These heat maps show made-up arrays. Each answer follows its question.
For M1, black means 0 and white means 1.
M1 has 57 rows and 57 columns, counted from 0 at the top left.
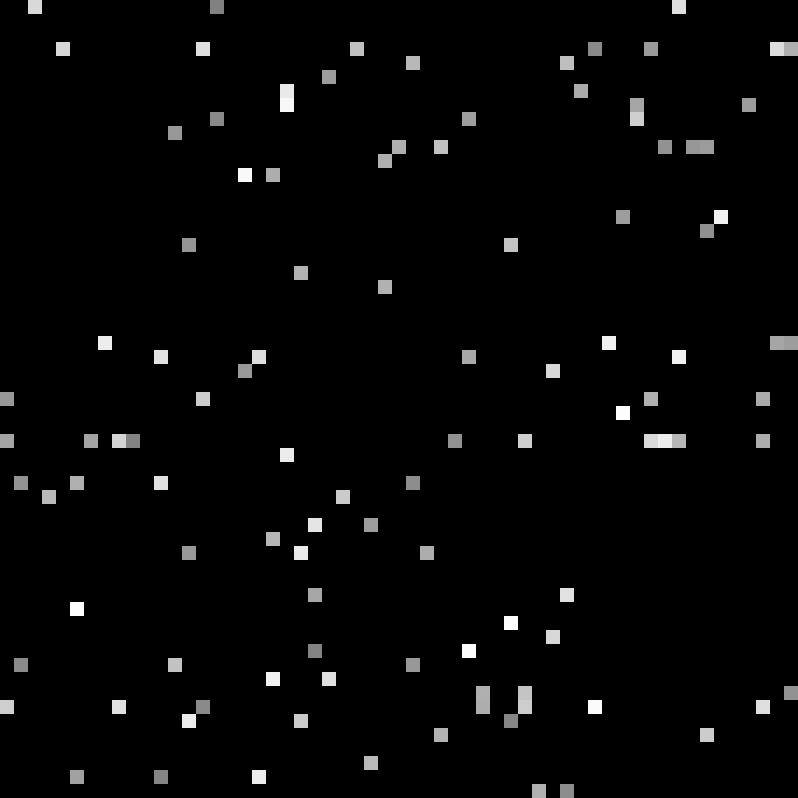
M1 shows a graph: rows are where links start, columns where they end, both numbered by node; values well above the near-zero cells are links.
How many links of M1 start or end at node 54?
4
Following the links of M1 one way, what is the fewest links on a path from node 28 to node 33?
2
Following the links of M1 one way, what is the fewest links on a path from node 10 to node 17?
3
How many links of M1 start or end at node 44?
3
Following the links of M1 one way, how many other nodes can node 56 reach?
4
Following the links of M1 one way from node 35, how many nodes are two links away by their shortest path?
9
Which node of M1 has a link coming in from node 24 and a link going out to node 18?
node 55
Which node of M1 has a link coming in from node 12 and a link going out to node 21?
node 19
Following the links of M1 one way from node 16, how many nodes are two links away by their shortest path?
7
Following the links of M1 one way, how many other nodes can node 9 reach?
6
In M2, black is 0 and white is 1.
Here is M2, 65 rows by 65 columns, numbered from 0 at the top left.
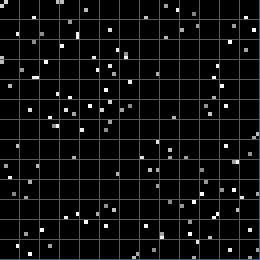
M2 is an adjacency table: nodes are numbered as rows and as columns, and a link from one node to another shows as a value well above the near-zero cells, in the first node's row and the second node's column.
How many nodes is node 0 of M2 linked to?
3
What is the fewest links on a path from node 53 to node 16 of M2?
2
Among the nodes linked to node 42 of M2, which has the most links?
node 39
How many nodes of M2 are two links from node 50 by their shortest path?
4
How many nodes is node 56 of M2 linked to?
2
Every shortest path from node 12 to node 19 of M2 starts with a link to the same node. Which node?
node 61
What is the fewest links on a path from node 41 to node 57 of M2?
5
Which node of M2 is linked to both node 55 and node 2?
node 21
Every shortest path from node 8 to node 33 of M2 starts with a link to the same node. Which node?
node 10
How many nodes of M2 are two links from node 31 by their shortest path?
2
